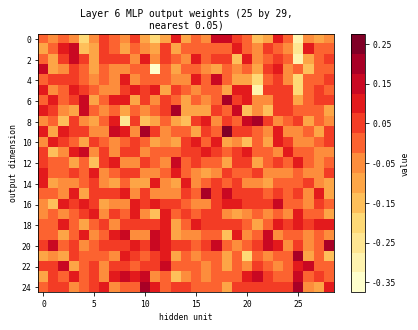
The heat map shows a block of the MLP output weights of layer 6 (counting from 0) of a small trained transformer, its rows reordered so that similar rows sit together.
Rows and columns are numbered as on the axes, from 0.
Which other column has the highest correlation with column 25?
21
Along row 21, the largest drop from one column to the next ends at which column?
26
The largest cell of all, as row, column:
9, 18
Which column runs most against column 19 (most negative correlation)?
15
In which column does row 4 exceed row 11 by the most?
1
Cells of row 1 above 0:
7
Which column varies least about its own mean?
24
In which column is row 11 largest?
4
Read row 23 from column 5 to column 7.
0.05 -0.05 0.1
